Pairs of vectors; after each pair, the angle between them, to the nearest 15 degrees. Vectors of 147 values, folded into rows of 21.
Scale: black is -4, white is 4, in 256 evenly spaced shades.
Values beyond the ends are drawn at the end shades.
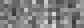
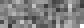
105 degrees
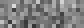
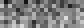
105 degrees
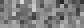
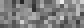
165 degrees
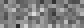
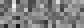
75 degrees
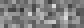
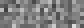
105 degrees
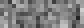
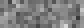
30 degrees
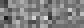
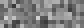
120 degrees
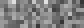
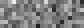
30 degrees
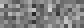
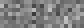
15 degrees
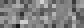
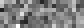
150 degrees
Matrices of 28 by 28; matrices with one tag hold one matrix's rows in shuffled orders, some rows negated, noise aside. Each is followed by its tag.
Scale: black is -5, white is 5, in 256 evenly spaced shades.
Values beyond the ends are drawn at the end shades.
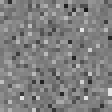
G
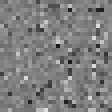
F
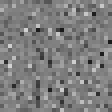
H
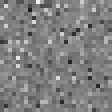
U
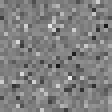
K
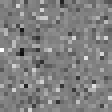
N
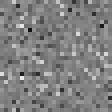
N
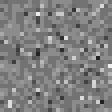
H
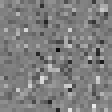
F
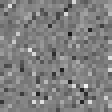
G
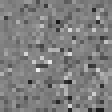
F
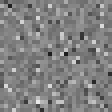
H
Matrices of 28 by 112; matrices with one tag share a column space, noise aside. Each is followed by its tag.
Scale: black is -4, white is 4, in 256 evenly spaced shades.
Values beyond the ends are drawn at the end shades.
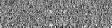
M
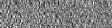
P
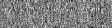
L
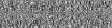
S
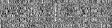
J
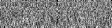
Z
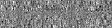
S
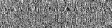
L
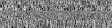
S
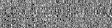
J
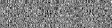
J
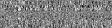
S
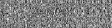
J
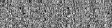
J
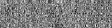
J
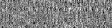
L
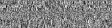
S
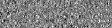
P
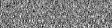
P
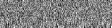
Z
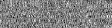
P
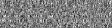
P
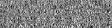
M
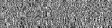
Z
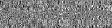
S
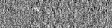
L
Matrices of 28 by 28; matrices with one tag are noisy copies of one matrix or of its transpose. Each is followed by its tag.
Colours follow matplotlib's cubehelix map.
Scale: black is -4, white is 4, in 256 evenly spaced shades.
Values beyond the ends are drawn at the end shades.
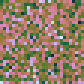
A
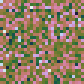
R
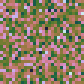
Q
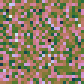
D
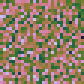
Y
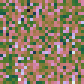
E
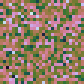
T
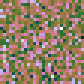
Y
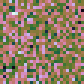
T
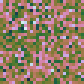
R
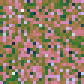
E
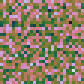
Q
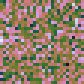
A
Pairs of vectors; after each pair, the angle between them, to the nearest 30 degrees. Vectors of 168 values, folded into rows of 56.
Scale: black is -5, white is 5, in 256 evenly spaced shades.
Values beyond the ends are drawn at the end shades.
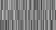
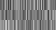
120 degrees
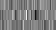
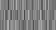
90 degrees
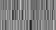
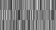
90 degrees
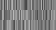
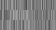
30 degrees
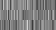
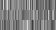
30 degrees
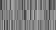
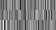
60 degrees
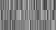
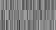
90 degrees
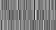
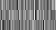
150 degrees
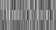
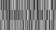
150 degrees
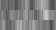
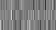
90 degrees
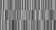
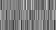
60 degrees
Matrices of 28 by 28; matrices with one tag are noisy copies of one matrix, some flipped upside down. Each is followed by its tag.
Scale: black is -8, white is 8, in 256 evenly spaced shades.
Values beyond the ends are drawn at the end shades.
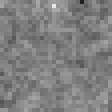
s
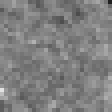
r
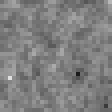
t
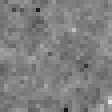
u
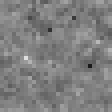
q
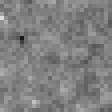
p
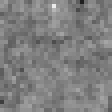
s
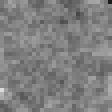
r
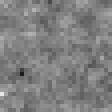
p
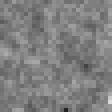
u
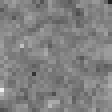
r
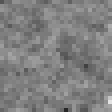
u
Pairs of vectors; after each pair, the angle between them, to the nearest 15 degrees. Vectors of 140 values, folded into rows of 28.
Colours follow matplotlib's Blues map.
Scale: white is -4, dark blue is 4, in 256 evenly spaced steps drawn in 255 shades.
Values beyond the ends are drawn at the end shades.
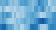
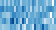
105 degrees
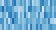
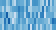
150 degrees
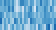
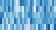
15 degrees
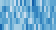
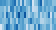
150 degrees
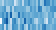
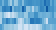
75 degrees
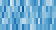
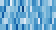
30 degrees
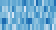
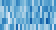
60 degrees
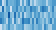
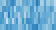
75 degrees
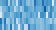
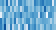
30 degrees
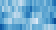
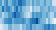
165 degrees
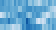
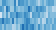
45 degrees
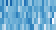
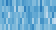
60 degrees
